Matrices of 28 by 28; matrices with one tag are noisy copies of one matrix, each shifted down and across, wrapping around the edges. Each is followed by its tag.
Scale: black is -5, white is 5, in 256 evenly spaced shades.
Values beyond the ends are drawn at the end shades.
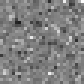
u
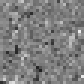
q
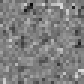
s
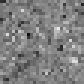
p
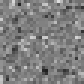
u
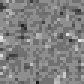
q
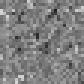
s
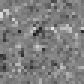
s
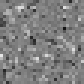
u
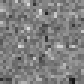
u
